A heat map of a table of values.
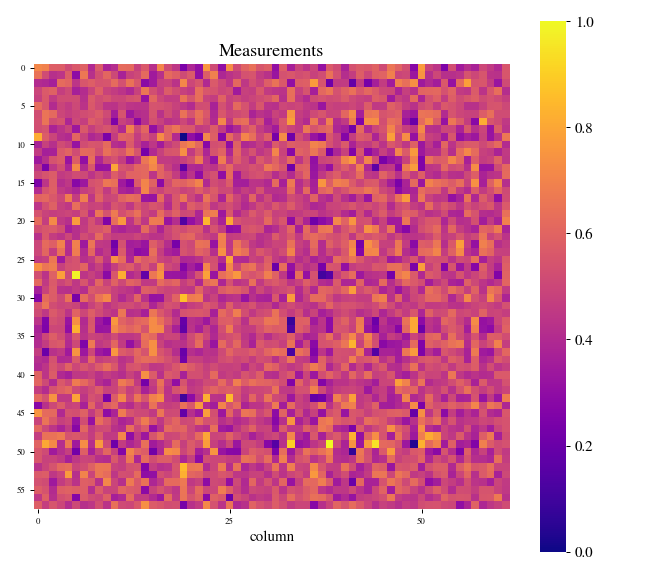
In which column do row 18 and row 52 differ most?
19
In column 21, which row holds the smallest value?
9
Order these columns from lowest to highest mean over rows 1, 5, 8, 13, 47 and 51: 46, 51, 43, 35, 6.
51, 43, 6, 35, 46
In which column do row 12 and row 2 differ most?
41
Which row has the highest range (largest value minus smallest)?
49
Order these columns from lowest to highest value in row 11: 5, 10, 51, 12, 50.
50, 51, 5, 10, 12
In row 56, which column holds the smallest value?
25
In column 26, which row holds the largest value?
27
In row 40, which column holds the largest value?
14
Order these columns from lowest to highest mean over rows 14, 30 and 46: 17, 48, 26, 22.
26, 48, 22, 17
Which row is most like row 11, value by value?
2
